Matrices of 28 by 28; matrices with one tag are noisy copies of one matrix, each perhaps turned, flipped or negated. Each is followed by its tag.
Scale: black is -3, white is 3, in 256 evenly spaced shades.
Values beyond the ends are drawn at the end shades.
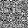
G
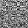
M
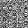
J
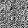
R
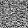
M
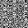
J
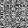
J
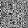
G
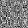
M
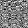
M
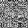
R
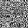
R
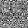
G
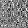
M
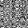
J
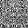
J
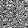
J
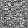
M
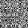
J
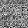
G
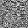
M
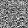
M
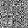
G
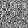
M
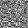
M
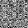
J
